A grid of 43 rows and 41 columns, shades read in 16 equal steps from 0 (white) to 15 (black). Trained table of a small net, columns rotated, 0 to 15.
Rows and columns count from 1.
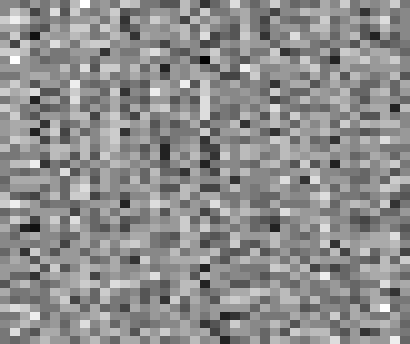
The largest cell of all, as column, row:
21, 8
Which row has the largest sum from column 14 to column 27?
40
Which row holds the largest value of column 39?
6
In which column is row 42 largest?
37
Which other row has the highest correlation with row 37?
19
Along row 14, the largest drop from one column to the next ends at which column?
41
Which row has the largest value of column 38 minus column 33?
5
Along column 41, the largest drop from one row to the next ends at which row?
33
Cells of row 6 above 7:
14
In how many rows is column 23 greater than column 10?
17
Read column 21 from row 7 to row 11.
6 15 8 5 3
